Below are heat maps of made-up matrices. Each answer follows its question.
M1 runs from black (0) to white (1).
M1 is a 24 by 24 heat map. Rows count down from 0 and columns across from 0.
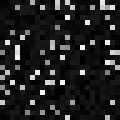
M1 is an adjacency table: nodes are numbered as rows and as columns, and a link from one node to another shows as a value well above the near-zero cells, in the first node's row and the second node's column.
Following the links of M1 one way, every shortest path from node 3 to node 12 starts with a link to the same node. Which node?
node 13
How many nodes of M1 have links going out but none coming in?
1
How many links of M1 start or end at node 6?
5
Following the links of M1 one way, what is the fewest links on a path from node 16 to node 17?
7
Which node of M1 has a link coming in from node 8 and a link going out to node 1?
node 18
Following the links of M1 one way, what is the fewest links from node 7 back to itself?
5
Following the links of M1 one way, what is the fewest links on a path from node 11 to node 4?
7
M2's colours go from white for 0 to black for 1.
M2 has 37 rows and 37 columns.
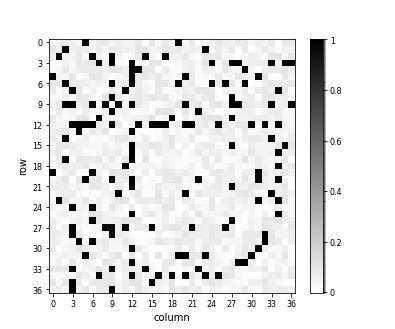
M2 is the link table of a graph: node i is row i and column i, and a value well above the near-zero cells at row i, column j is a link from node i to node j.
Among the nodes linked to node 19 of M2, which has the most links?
node 6
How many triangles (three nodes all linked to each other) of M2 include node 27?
2
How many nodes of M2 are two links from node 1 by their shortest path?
6
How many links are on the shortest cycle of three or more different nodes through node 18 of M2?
4
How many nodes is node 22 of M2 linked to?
3
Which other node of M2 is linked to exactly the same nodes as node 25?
node 16
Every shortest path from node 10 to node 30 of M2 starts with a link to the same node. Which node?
node 9
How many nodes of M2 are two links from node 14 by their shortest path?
6
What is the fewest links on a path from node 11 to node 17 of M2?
4
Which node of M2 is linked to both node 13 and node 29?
node 4
